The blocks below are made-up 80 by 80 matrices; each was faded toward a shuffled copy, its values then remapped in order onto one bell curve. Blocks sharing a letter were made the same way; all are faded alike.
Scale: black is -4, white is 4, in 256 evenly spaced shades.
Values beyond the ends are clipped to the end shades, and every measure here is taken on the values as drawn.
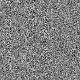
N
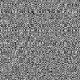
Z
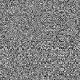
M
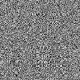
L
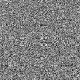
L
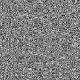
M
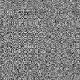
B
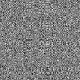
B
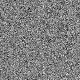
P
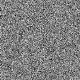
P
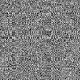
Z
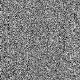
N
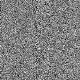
N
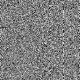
N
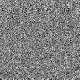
L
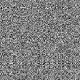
M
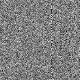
N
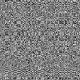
B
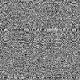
M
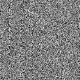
N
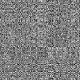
B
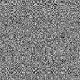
B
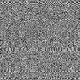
Z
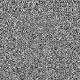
L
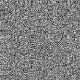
M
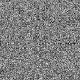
L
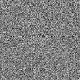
L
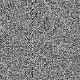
N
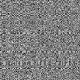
Z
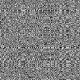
Z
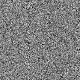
P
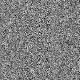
N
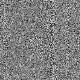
N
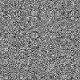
B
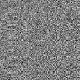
B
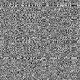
M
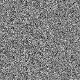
P
